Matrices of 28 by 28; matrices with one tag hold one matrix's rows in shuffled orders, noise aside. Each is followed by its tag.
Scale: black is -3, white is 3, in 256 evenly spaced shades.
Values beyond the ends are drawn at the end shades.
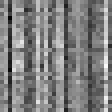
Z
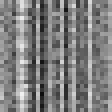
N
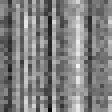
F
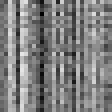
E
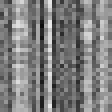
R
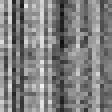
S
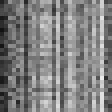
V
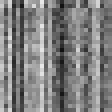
S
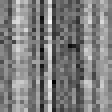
R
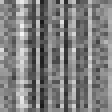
N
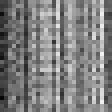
V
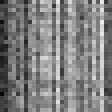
V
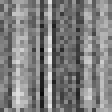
R
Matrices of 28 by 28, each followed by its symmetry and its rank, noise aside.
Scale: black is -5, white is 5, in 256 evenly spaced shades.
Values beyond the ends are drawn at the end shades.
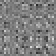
antisymmetric, rank two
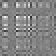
symmetric, rank one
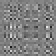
no symmetry, rank two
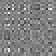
symmetric, rank two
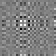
symmetric, rank one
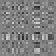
antisymmetric, rank two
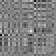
symmetric, rank two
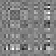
symmetric, rank two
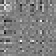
symmetric, rank two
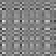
no symmetry, rank one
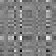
no symmetry, rank one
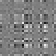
symmetric, rank one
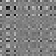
symmetric, rank one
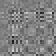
symmetric, rank two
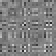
symmetric, rank two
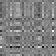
no symmetry, rank one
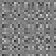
antisymmetric, rank two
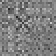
symmetric, rank three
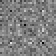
symmetric, rank three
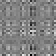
no symmetry, rank two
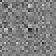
symmetric, rank three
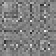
symmetric, rank three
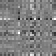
no symmetry, rank two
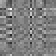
no symmetry, rank one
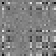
symmetric, rank one
